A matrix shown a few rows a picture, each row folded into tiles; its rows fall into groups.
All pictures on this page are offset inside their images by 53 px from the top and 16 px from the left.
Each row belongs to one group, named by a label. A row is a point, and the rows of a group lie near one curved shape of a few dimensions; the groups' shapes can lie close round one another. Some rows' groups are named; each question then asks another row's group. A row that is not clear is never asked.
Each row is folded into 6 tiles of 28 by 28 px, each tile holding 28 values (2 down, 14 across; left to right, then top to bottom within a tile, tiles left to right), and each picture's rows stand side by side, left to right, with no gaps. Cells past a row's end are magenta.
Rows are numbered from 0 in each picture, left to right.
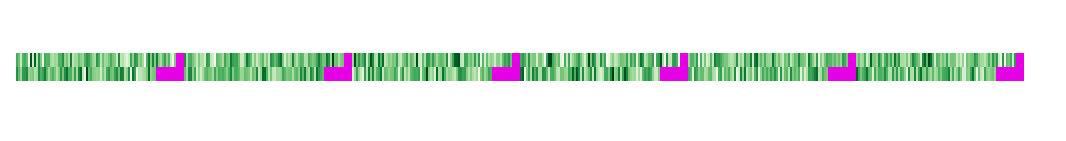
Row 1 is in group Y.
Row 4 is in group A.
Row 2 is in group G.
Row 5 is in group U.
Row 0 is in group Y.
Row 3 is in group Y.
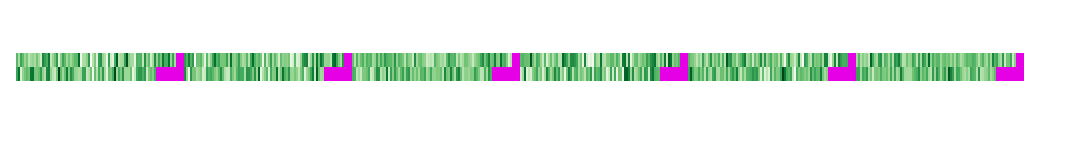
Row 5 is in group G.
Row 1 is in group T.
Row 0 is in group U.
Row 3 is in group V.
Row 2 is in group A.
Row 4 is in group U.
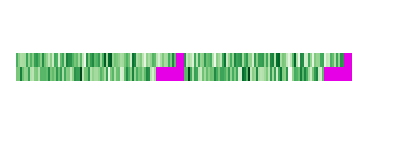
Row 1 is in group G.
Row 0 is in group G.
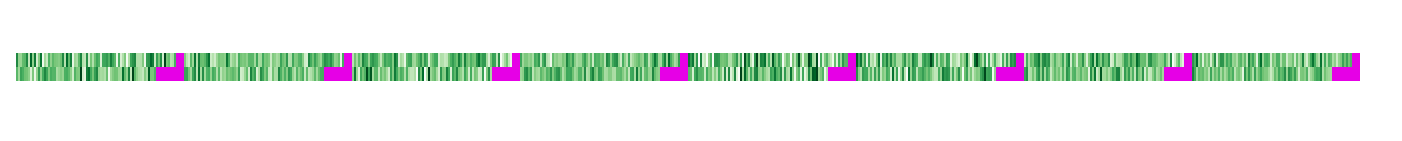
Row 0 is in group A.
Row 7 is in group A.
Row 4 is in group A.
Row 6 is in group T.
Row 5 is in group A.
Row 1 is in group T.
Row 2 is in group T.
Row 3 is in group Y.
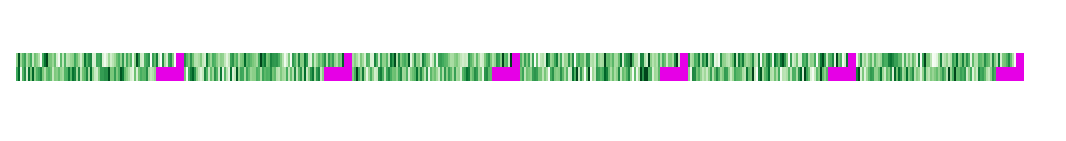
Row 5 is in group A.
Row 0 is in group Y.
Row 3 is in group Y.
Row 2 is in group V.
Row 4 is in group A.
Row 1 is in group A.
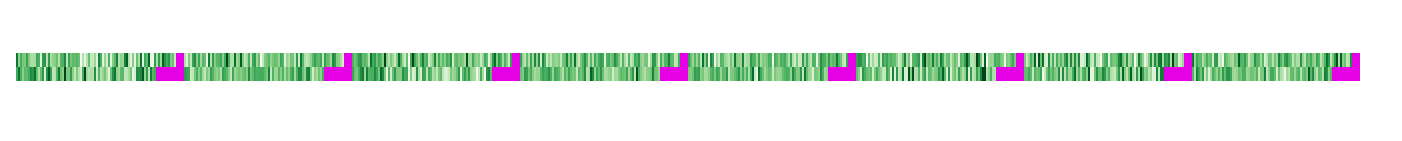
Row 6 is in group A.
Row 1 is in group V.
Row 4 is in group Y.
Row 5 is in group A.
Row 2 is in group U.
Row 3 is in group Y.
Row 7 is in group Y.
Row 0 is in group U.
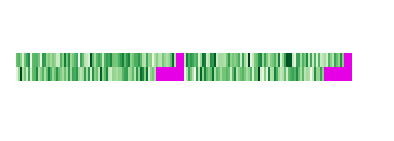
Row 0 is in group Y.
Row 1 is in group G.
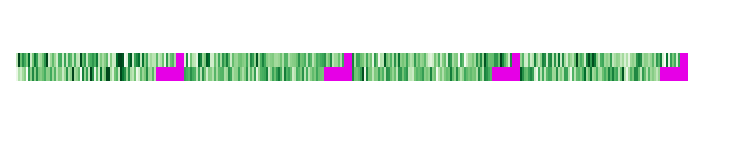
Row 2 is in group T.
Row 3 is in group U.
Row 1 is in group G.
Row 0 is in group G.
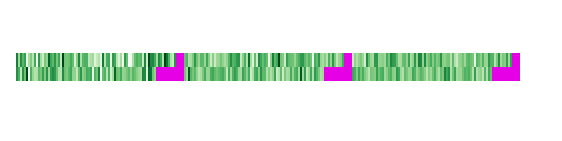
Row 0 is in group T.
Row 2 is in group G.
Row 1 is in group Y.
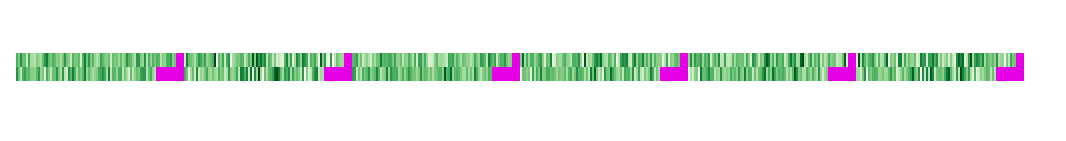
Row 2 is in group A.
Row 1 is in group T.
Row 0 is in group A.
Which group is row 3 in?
G
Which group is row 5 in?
G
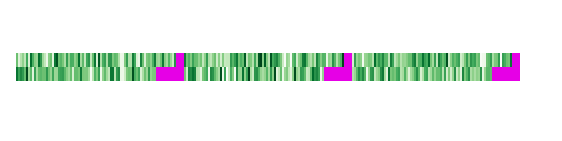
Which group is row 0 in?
G
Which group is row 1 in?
A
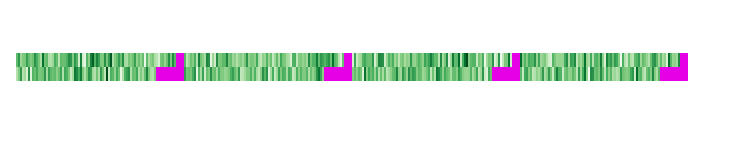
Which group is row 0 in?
G
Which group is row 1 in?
T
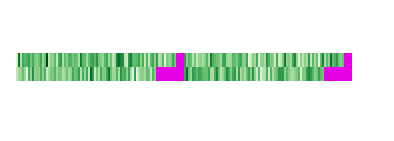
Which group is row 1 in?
U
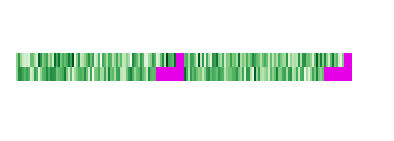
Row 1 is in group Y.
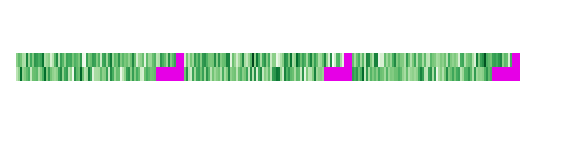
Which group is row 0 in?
G
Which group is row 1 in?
T
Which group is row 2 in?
T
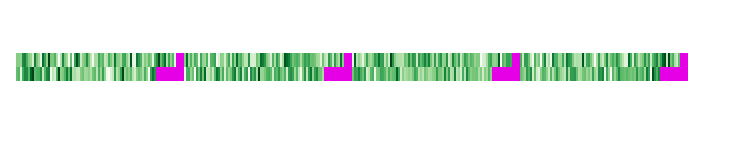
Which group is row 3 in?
Y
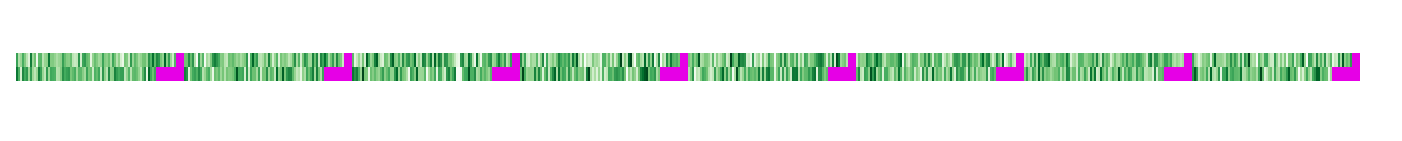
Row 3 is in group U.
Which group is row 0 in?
Y
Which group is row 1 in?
Y
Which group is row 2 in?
G
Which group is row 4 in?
V
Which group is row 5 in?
T
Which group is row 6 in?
T
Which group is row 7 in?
U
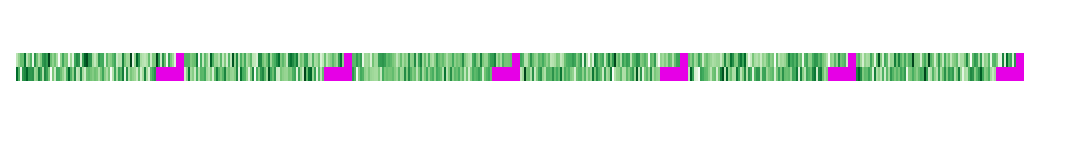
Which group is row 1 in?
Y
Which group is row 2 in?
A
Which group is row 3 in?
Y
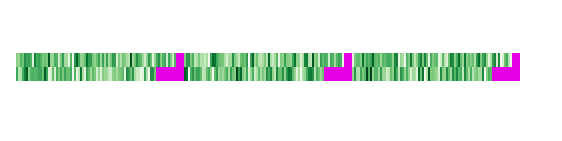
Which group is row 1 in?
Y
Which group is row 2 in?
T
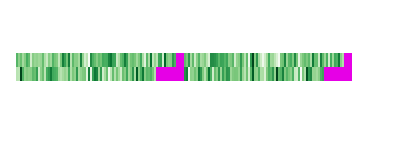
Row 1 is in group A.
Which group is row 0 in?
Y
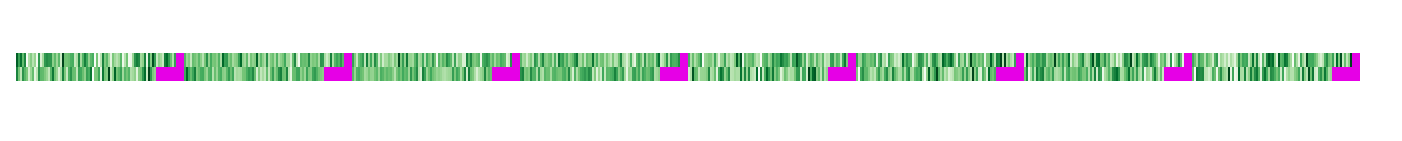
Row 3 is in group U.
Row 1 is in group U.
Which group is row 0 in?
T
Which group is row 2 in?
Y
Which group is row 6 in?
T
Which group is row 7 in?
A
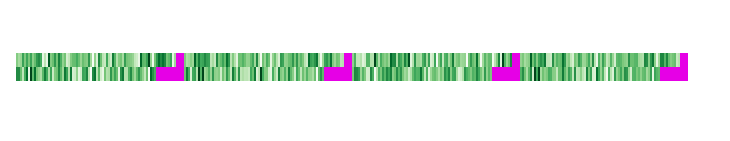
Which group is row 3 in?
T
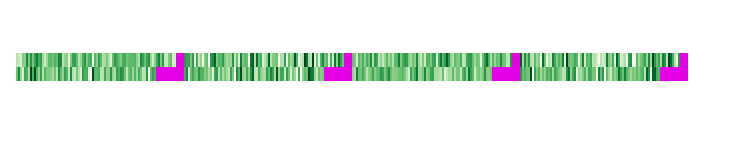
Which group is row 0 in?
T
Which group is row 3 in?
T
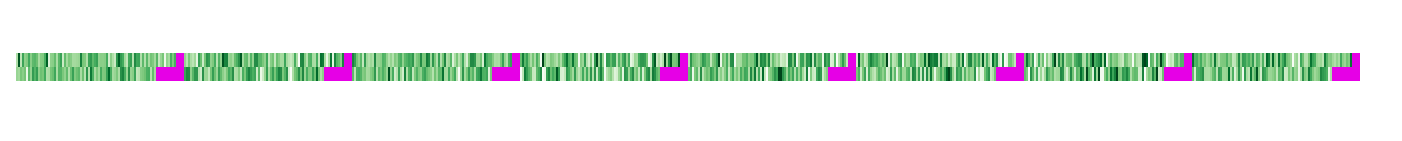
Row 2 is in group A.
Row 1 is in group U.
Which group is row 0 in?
G
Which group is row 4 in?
T
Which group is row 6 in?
T
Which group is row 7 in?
A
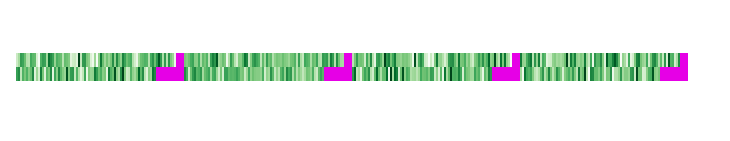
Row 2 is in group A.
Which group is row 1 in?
U
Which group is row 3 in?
A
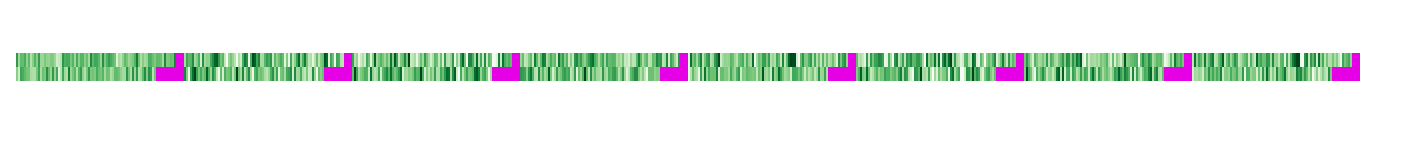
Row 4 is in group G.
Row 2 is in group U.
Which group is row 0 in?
A
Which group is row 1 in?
U
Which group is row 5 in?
G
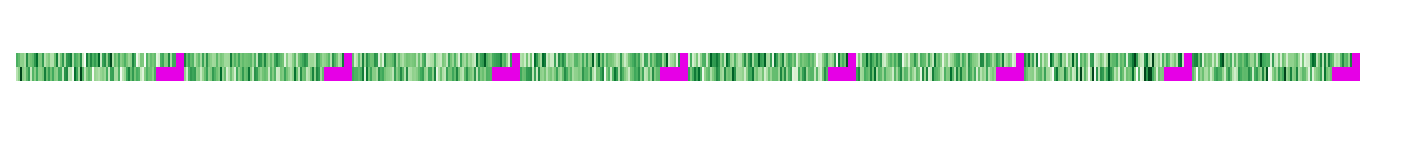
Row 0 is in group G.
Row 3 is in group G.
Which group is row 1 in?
A
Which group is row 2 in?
T
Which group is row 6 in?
Y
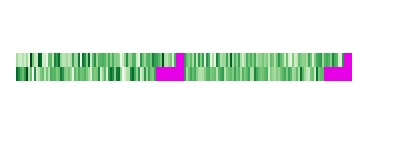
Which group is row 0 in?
G
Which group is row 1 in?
Y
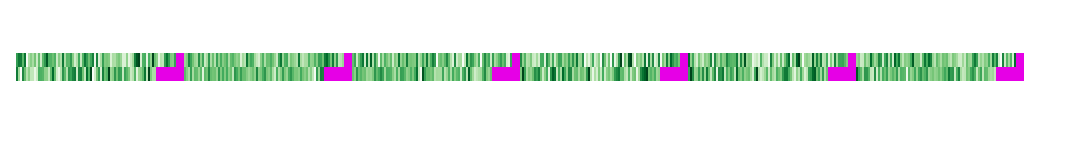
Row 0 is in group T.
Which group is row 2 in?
Y
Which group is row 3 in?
U
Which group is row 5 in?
U
